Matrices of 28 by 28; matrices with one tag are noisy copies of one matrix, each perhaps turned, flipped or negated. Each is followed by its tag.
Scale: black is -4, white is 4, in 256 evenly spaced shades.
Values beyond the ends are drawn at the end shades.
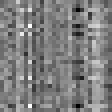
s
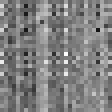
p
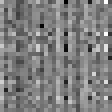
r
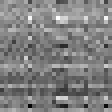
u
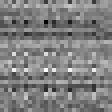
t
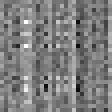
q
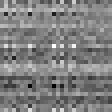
p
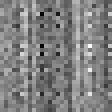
t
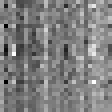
u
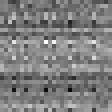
t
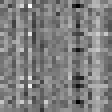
s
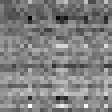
u
